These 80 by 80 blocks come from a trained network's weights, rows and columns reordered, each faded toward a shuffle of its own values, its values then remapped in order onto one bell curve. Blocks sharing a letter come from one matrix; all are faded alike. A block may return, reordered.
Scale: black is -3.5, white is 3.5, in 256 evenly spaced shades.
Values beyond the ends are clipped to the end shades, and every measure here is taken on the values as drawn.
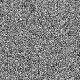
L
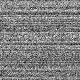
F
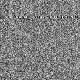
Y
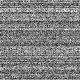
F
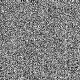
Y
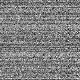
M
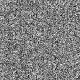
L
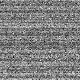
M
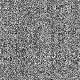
Y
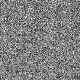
Y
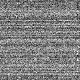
F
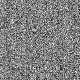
Y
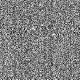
Y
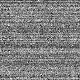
M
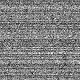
F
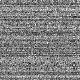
M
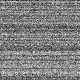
F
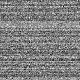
F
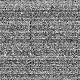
M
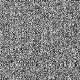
Y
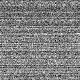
F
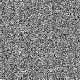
L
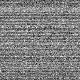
F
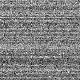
M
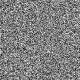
L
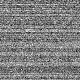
F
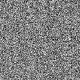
L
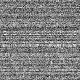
F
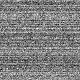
F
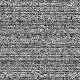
M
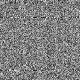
Y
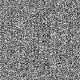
Y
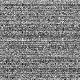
M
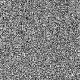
L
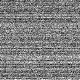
F
